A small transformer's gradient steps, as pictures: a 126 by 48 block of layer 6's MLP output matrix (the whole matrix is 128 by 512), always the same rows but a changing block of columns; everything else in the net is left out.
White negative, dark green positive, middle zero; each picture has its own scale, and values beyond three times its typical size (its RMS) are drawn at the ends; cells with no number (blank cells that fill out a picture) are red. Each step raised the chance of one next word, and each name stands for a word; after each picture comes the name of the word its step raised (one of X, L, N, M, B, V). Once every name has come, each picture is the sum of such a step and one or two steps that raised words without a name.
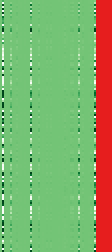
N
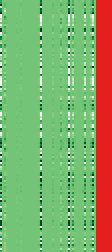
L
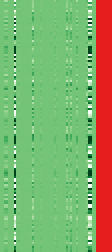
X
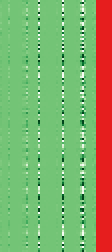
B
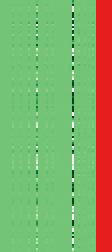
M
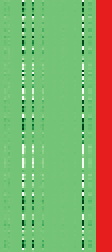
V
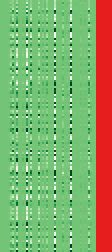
N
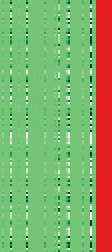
B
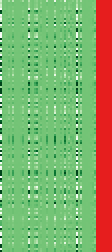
X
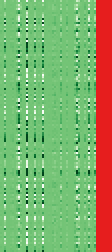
X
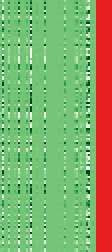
M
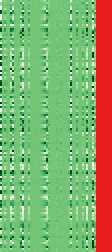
N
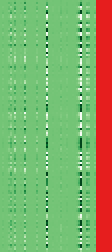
L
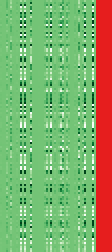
M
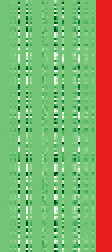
N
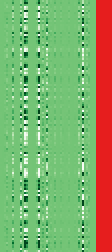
N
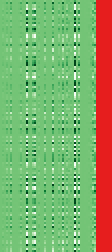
B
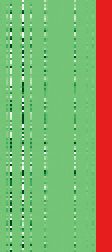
L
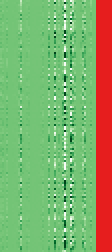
X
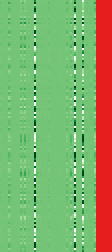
X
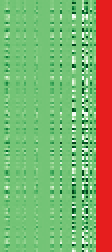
L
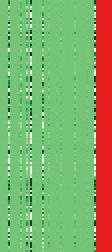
M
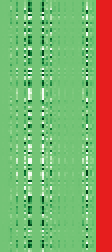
V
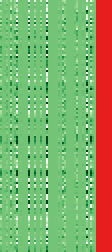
X
